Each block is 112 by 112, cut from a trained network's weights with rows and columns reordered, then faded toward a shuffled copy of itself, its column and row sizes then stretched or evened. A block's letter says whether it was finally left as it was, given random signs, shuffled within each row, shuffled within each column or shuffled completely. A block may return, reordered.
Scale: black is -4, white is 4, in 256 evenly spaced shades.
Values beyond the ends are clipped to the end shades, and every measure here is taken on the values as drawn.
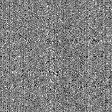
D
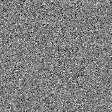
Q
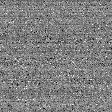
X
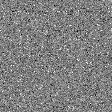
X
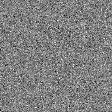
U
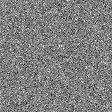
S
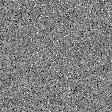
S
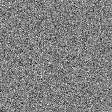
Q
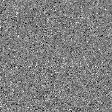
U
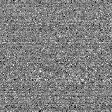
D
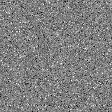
X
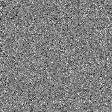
Q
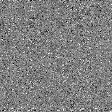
U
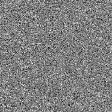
D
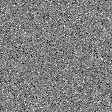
S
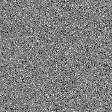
U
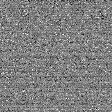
X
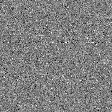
X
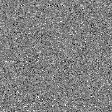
U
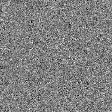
U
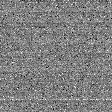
X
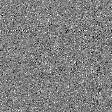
U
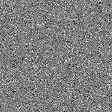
Q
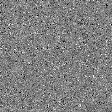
U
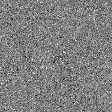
X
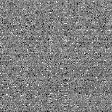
D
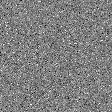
S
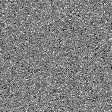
S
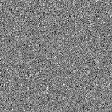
D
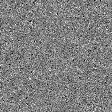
Q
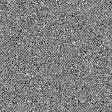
X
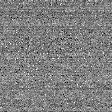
D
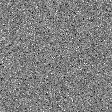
S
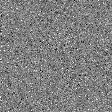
Q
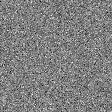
S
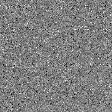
U
